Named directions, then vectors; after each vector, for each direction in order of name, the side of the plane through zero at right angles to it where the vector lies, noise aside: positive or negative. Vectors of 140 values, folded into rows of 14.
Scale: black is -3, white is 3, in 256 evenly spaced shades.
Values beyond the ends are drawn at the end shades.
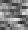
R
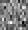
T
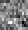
positive, positive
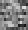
negative, positive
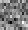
negative, negative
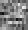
negative, positive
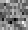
negative, negative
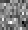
positive, positive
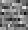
negative, positive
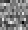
positive, positive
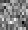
positive, positive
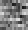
positive, negative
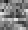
positive, positive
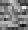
negative, positive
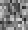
positive, negative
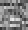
positive, negative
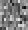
positive, negative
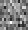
negative, positive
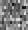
positive, negative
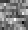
positive, positive
